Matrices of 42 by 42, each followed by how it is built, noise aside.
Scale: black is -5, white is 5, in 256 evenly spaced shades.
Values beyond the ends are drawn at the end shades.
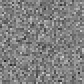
repeating rows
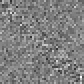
banded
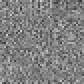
low rank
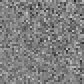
upper triangular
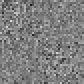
block diagonal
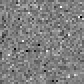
sparse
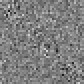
banded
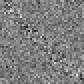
banded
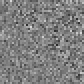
upper triangular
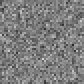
Hankel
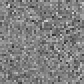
upper triangular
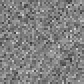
Hankel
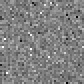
sparse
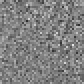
upper triangular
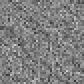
Toeplitz
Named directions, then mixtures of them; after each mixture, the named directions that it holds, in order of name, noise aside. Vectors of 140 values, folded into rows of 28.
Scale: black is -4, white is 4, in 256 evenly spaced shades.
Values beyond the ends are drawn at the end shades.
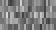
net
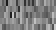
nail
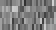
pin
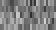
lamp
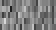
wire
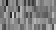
nail.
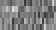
pin.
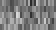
lamp.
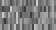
lamp, wire.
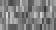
net.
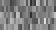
lamp.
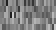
nail.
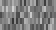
lamp, pin.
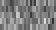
lamp.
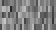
wire.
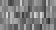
net.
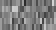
pin.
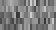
lamp.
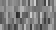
lamp, net.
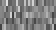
nail.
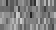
lamp, nail.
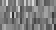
nail.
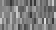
lamp, pin.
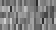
pin, wire.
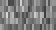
net.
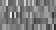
nail.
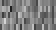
wire.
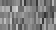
pin, wire.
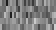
nail.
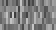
nail, net.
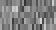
pin.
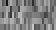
nail, wire.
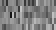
nail.
